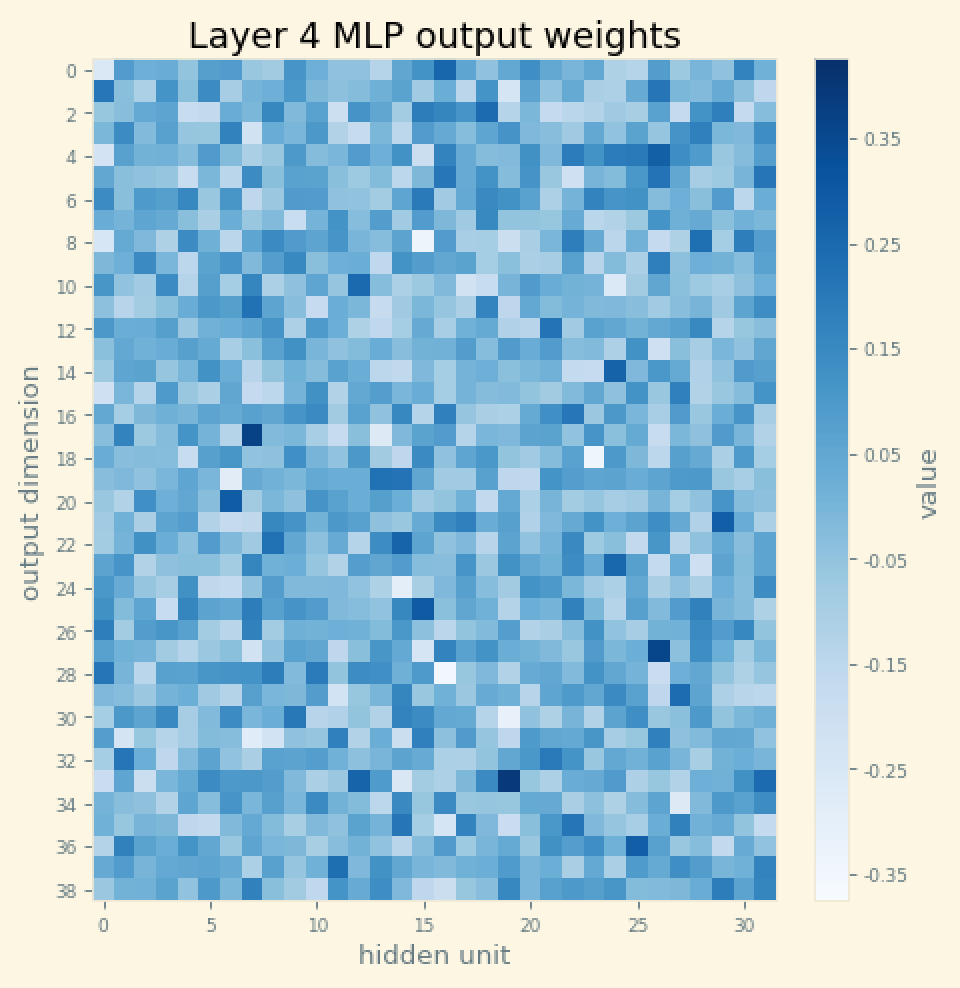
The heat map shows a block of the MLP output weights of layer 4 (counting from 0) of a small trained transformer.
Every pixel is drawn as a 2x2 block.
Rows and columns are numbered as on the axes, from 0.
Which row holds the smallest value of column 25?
22
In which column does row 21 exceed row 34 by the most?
27
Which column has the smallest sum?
19
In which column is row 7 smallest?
9
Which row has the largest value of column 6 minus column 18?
20
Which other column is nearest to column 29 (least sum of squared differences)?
17
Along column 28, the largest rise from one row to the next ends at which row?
25
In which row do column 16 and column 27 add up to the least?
28
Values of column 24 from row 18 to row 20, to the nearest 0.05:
0.1 0.05 -0.1
